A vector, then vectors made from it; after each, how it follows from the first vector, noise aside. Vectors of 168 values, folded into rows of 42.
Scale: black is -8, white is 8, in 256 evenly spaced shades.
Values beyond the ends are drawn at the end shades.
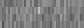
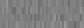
wrapped around, shrunk.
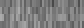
wrapped around, negated.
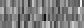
reversed, negated, scaled up.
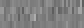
reversed, negated, partly zeroed.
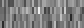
scaled up.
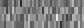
wrapped around, scaled up.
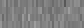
wrapped around, negated, shrunk.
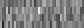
scaled up.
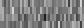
reversed, negated, scaled up.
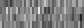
scaled up.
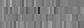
negated, partly zeroed.
